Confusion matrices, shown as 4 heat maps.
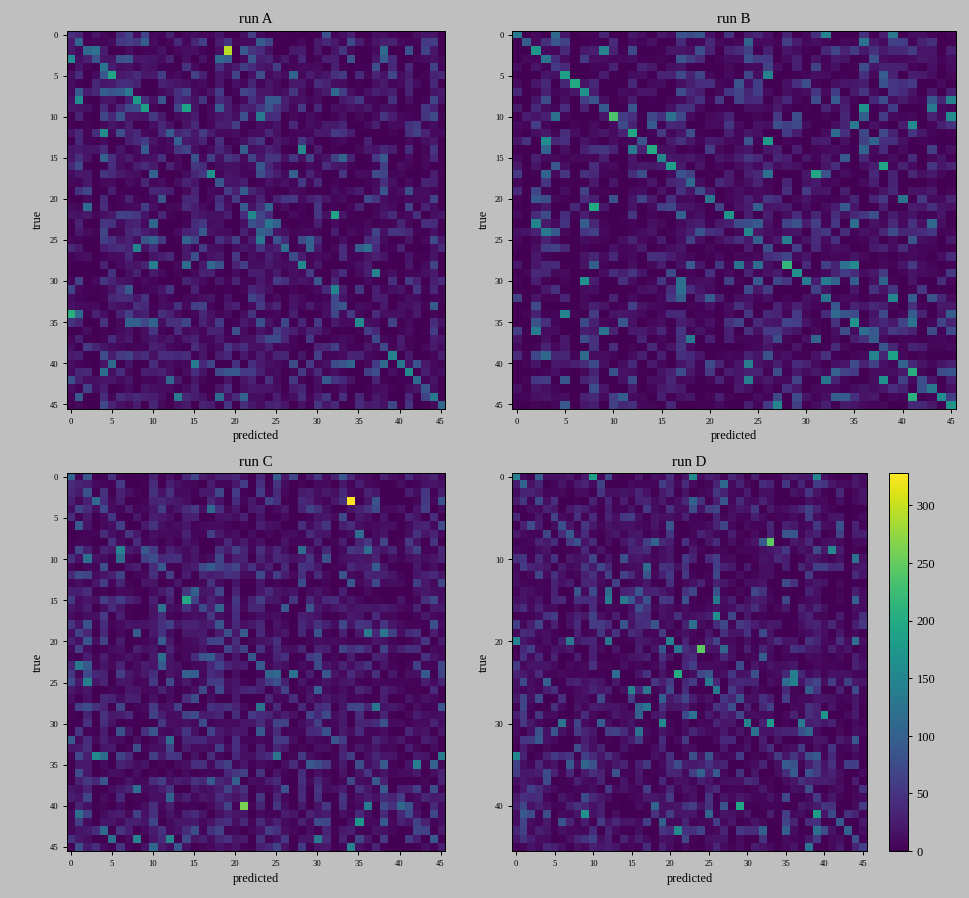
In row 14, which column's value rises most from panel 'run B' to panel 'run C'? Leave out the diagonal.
15
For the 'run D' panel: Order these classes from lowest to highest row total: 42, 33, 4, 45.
33, 45, 4, 42
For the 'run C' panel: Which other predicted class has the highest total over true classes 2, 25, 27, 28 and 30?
23
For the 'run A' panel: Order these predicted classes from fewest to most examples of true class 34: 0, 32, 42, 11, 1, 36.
36, 42, 11, 32, 1, 0
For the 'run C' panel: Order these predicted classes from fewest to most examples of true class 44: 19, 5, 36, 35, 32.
32, 36, 19, 35, 5
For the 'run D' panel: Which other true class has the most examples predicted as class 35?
25
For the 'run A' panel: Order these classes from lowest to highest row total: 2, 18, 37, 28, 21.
18, 37, 21, 28, 2
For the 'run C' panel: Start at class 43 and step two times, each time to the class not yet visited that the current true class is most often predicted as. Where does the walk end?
17
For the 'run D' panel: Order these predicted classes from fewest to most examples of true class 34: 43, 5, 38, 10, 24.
43, 24, 10, 5, 38
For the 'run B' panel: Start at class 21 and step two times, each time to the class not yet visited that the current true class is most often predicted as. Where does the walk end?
45
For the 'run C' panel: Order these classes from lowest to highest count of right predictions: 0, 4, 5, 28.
28, 5, 4, 0
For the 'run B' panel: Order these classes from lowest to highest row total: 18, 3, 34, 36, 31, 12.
18, 31, 3, 12, 34, 36
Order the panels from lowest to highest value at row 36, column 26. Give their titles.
run C, run A, run B, run D
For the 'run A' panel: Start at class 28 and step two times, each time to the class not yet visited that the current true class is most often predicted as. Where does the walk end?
23
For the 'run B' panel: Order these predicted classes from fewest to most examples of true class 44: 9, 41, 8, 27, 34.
9, 8, 27, 34, 41
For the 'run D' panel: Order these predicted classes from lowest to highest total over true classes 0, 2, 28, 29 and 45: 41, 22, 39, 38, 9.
41, 9, 22, 39, 38
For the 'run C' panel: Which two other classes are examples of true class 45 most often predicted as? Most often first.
34, 10
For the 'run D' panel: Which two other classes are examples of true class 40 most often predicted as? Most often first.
29, 18
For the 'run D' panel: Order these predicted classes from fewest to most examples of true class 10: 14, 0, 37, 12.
37, 12, 0, 14
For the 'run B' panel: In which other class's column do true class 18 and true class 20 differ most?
40
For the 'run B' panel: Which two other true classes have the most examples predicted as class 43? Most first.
9, 23
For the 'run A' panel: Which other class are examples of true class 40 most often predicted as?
15
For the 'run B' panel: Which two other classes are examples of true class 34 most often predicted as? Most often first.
5, 33
